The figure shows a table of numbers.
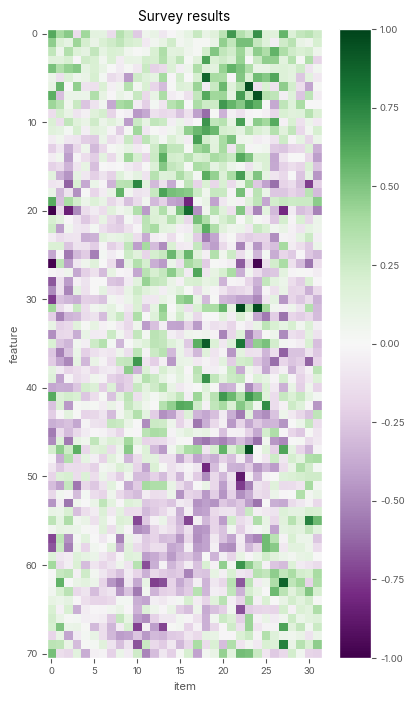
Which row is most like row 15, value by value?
13
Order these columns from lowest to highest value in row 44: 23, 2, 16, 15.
23, 2, 15, 16
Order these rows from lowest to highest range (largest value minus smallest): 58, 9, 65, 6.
9, 65, 58, 6
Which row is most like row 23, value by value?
49
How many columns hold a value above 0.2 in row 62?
8
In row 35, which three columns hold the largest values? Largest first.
18, 22, 17
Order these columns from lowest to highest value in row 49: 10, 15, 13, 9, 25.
25, 10, 15, 13, 9
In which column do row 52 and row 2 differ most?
22
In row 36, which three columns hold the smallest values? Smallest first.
27, 1, 21
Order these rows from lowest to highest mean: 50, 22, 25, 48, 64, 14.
50, 48, 25, 64, 22, 14
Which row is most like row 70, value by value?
60
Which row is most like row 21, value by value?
12
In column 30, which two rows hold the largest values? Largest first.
55, 63
